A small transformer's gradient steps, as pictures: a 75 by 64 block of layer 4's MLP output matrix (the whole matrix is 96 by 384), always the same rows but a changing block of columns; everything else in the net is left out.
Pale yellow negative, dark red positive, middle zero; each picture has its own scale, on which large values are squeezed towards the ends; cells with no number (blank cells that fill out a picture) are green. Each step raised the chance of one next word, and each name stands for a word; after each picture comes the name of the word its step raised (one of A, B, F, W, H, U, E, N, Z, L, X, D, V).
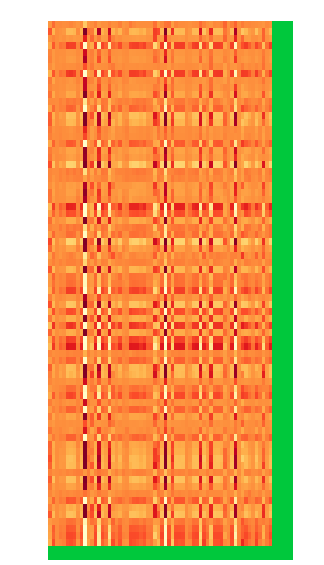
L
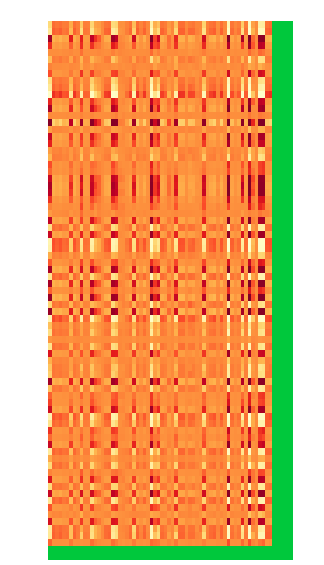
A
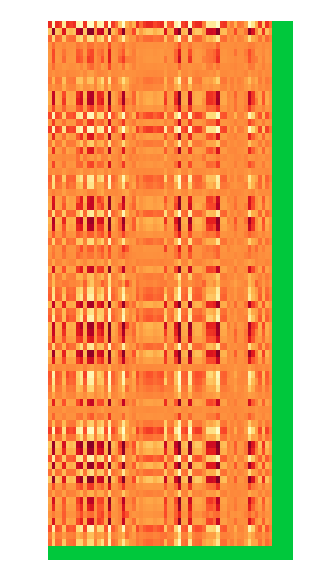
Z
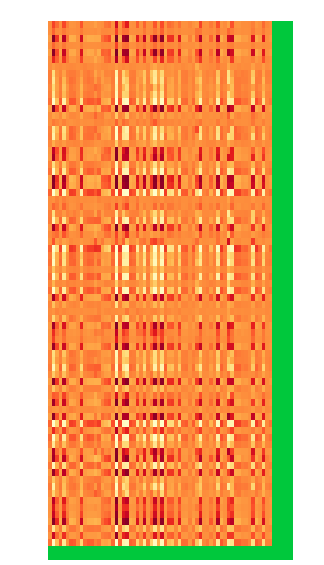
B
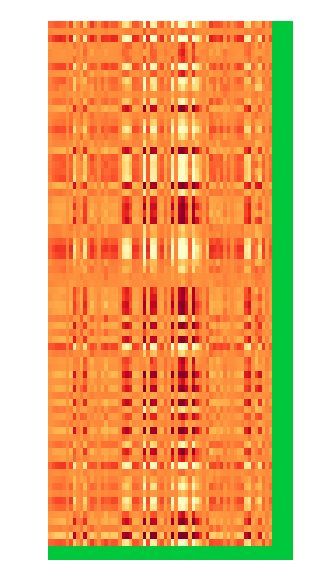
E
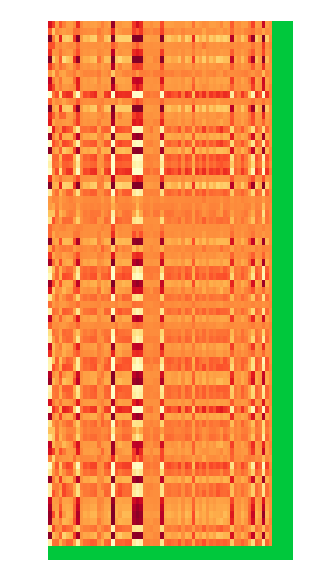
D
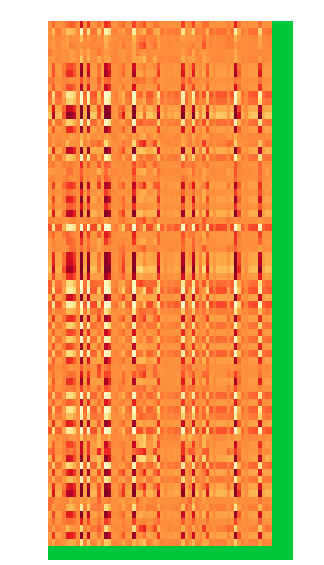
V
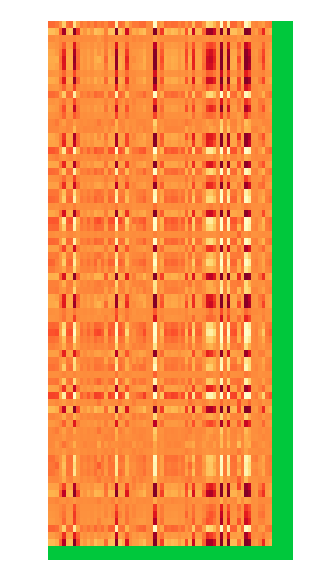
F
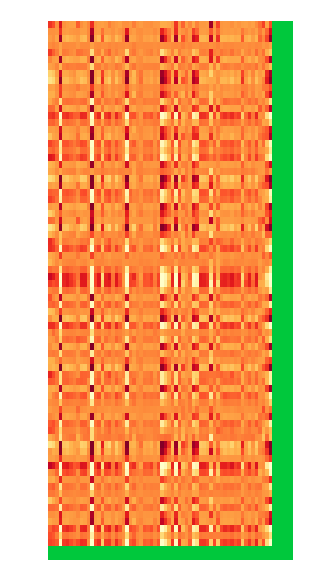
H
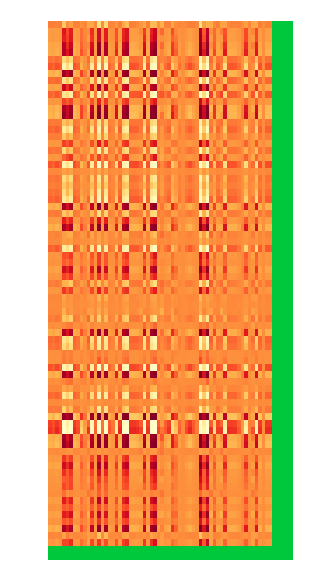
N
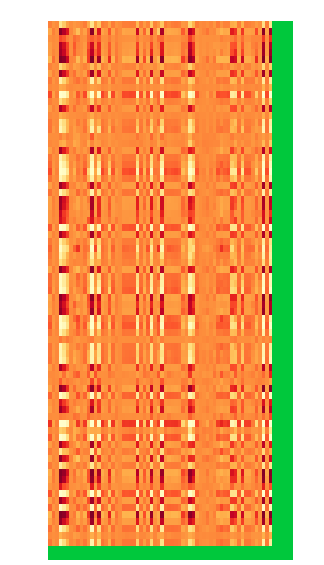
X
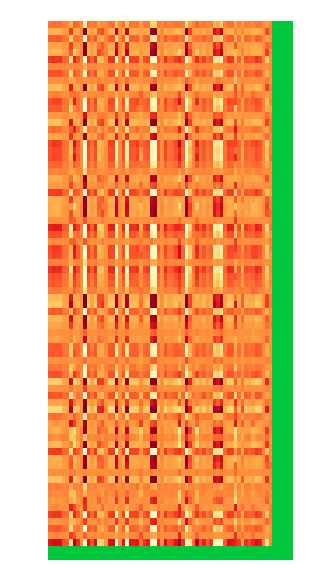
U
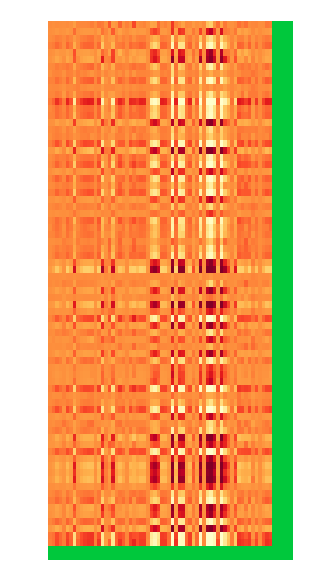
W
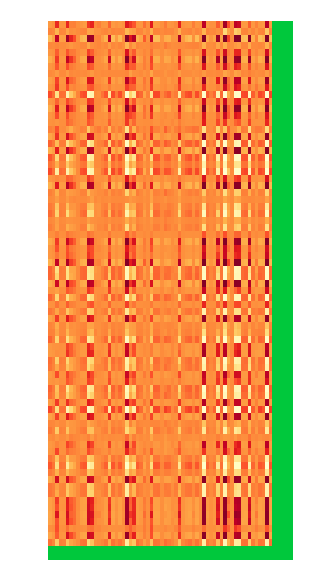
D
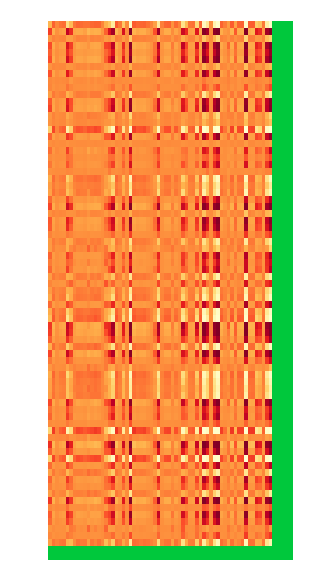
Z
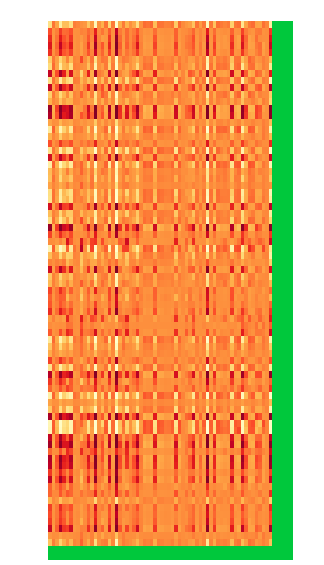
N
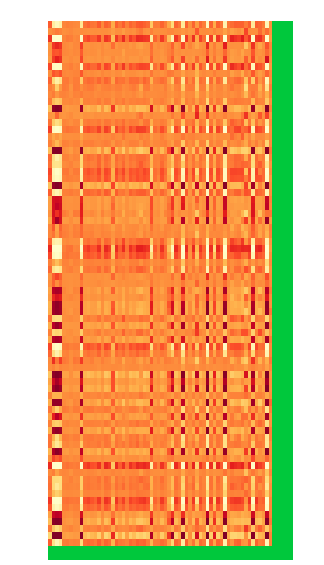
E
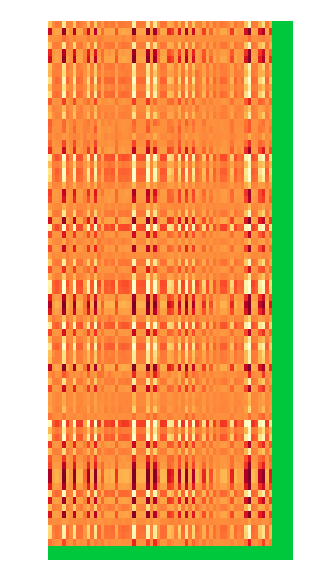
X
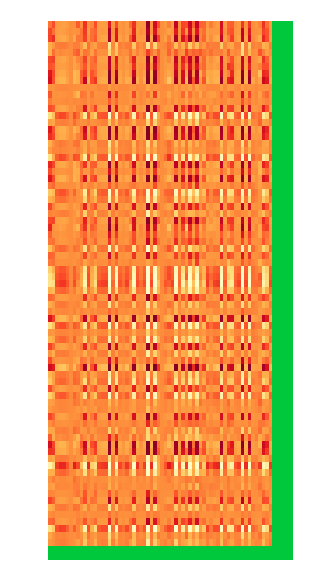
H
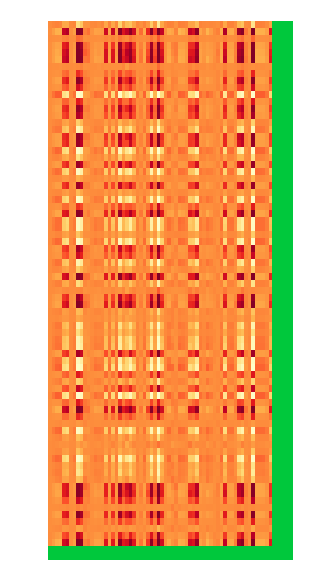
F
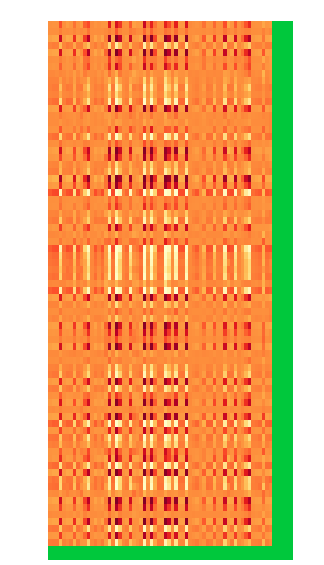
B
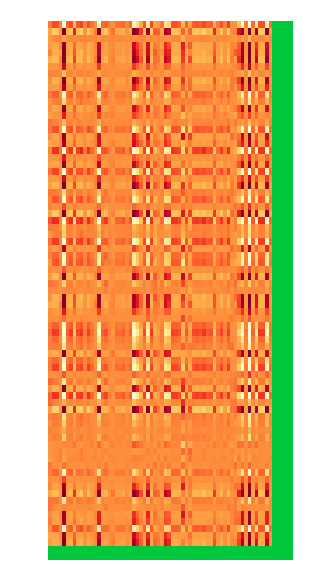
F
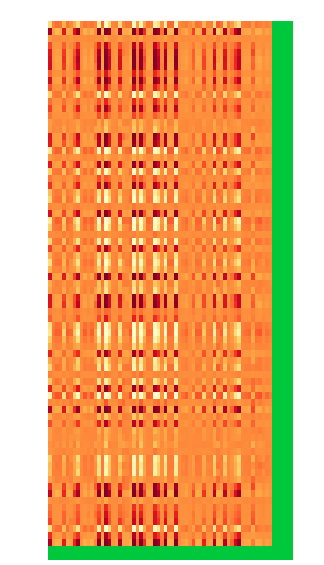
F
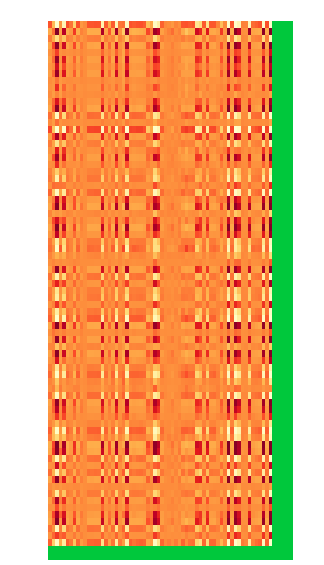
Z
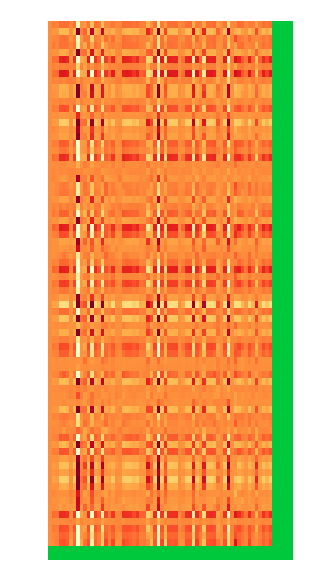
U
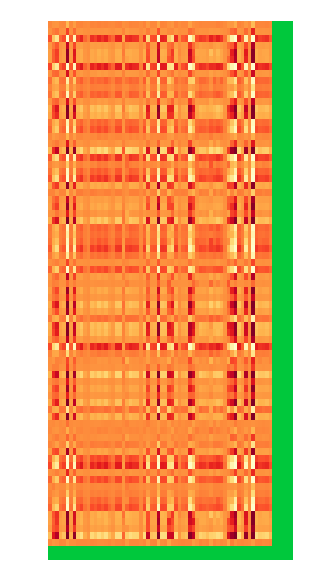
E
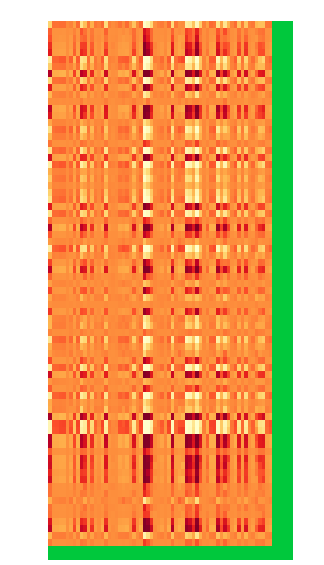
N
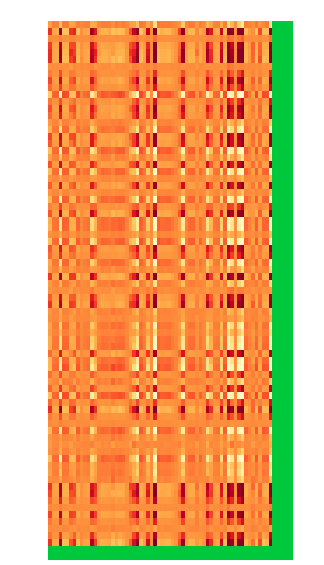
F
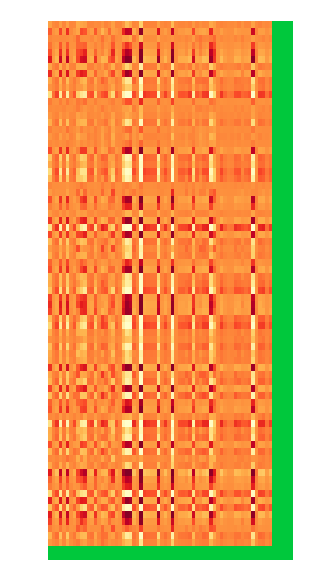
X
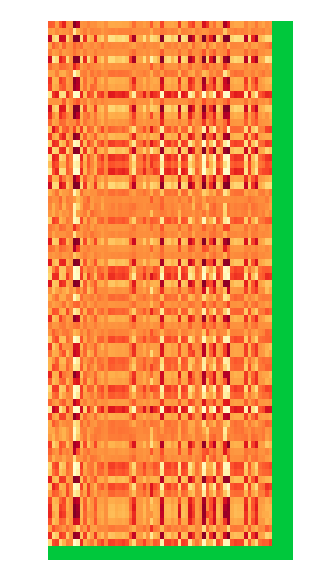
D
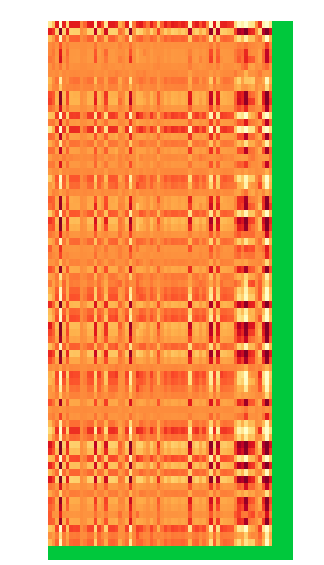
Z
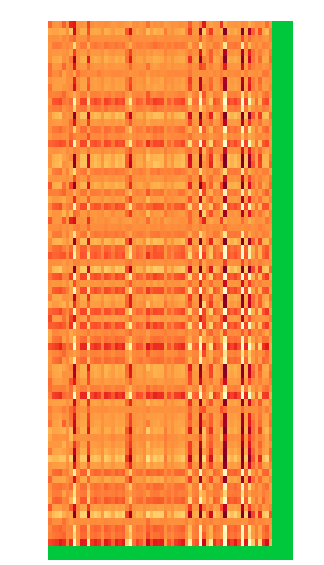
L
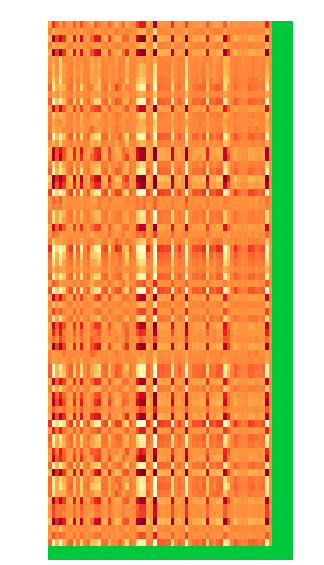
B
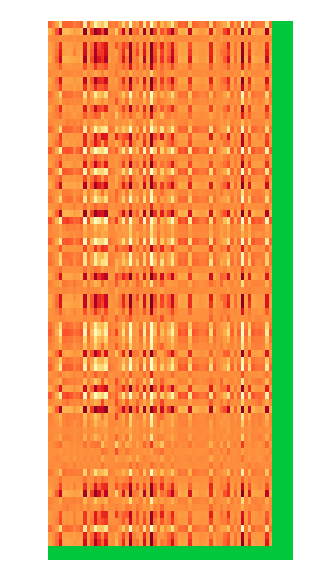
F
